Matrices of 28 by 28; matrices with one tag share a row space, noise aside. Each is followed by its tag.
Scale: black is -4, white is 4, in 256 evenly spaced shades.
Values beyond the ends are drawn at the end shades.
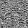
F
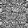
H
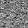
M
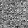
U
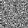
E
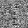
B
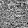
U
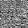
U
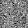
E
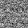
M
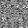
F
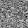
F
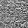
U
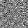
E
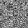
E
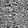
B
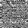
H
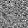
E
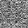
U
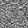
F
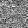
H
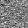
M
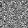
E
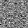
E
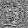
B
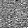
U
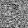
B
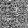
B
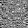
H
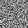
E
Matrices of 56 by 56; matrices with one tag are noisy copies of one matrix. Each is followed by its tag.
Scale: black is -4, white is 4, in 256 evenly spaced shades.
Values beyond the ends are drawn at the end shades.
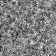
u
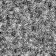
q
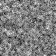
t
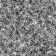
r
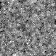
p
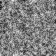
p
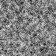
r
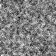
r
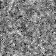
p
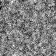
p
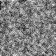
p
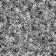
q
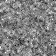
t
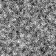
r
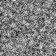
u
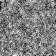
p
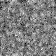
p
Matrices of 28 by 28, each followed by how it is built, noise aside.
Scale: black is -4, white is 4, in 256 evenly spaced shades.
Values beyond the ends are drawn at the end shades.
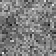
smooth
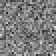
noise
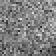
smooth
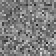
noise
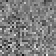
lower triangular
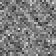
Toeplitz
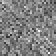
Toeplitz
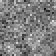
smooth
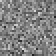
noise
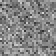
Toeplitz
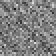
Toeplitz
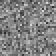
noise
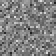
noise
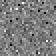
sparse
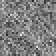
Toeplitz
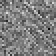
Toeplitz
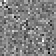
banded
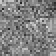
smooth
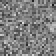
noise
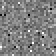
sparse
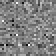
uneven rows
